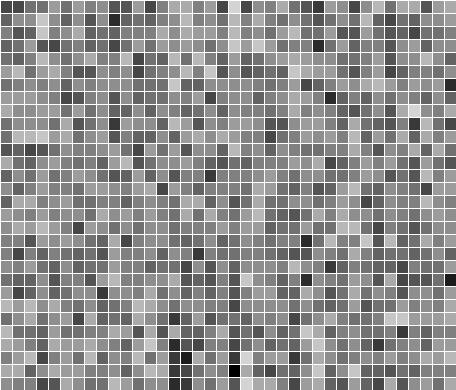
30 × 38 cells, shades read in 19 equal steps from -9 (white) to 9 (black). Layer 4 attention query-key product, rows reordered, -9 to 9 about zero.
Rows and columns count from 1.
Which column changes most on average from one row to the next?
38
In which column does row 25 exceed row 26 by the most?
15
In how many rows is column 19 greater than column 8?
13
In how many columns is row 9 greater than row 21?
13
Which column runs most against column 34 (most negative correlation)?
10
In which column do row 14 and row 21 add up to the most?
18
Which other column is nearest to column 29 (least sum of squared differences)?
37
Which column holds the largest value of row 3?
35
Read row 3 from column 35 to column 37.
4 1 1
